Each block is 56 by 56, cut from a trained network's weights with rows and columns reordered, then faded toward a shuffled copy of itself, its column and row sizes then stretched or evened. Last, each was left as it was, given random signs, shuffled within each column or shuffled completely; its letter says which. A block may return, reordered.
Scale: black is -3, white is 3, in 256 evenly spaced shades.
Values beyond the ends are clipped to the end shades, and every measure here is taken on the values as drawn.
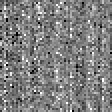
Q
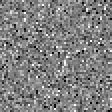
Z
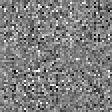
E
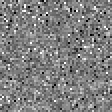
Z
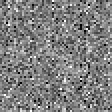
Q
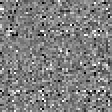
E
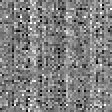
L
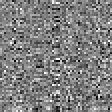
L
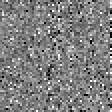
Q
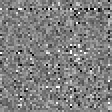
E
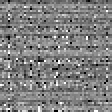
L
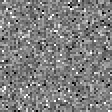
Z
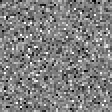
Z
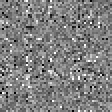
E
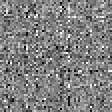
E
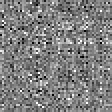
L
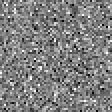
Z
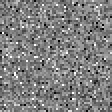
Z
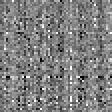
L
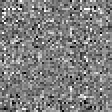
E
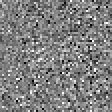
Q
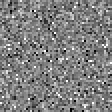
Z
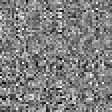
L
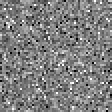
Z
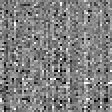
L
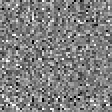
L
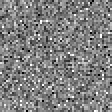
Z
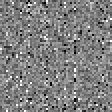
Q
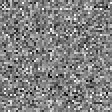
E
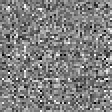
E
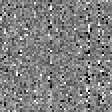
Q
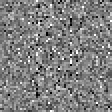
Q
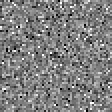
Z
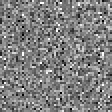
Q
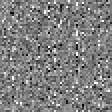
Q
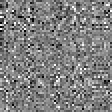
L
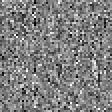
Q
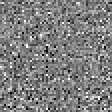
E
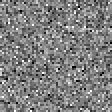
Z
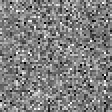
Q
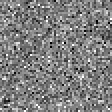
Z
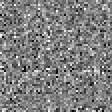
E
